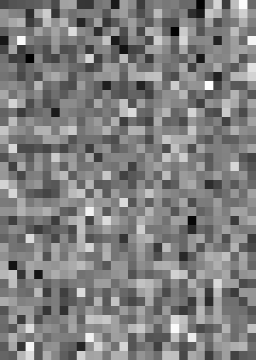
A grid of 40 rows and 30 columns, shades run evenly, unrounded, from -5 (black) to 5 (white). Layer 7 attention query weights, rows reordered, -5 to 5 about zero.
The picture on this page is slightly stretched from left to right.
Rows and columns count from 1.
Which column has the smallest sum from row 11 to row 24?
25
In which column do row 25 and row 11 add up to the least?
23
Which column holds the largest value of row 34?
14
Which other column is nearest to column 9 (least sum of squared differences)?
8
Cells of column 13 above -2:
38
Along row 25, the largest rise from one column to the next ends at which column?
24
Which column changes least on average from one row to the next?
27
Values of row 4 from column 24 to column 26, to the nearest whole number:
-2 0 0
